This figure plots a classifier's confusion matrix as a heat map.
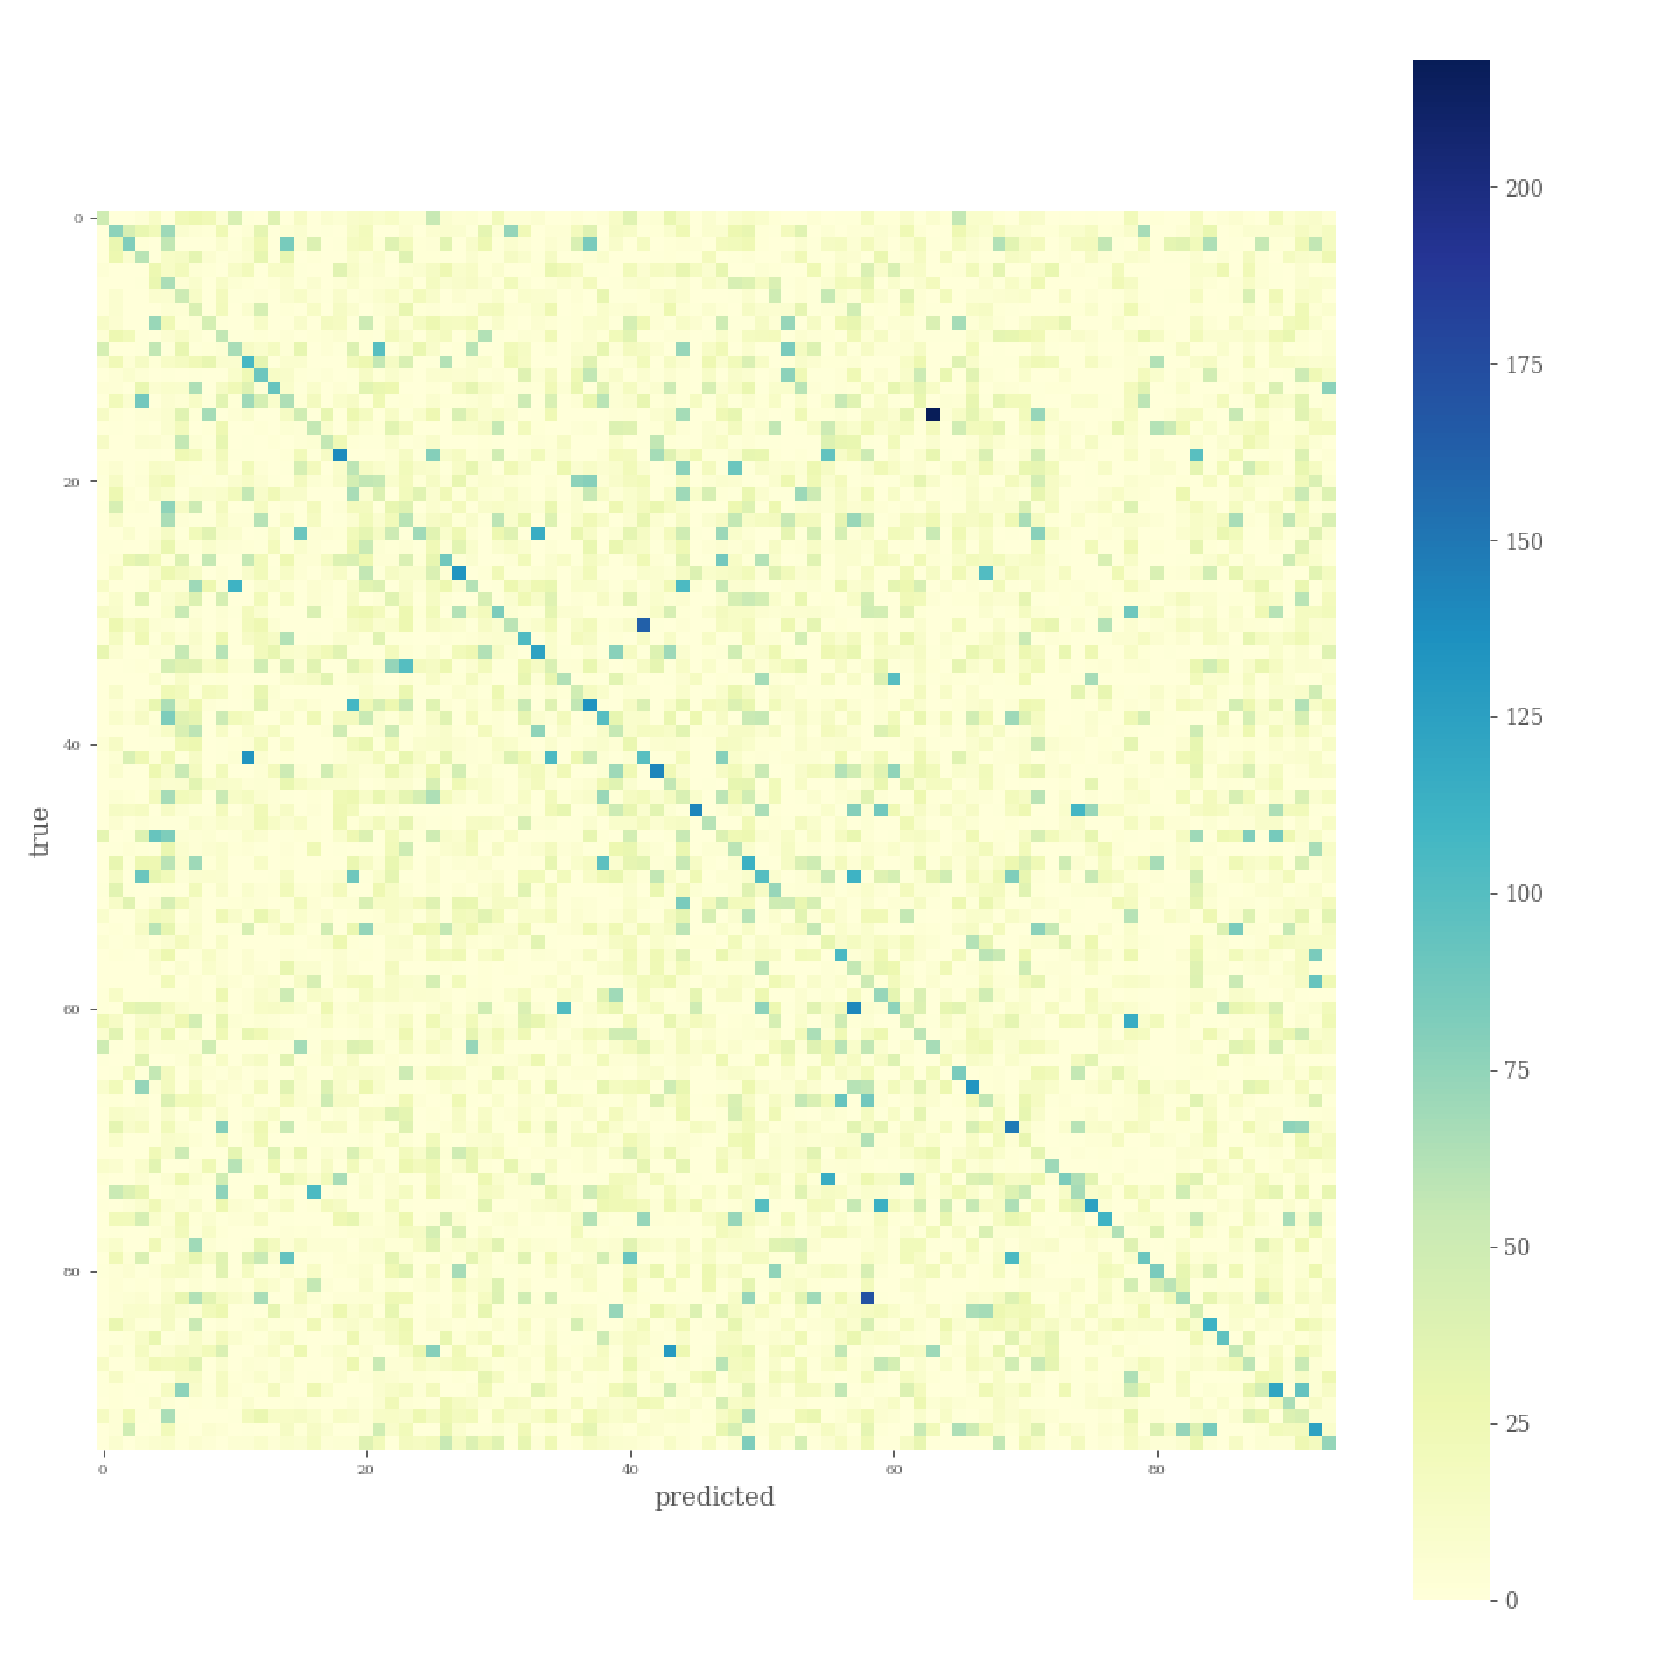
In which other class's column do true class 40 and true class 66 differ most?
3
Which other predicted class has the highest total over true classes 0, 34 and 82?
58
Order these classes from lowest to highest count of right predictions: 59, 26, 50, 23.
23, 59, 26, 50
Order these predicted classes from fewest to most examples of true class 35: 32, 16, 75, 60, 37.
37, 16, 32, 75, 60
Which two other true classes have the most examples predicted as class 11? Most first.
41, 14
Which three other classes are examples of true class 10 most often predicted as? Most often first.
21, 52, 44
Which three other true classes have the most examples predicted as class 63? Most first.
15, 86, 24
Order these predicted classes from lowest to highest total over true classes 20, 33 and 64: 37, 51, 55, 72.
72, 51, 55, 37
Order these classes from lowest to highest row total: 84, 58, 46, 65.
46, 65, 58, 84
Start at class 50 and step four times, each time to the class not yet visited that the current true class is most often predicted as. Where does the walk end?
92
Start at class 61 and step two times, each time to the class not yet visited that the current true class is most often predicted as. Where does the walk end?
7
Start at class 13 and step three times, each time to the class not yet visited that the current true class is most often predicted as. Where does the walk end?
38
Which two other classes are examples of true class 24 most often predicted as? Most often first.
33, 15
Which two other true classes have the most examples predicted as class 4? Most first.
47, 8
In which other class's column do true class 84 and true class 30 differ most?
78
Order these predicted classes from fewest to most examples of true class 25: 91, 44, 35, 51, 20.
35, 51, 44, 91, 20
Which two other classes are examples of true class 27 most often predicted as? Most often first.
67, 20
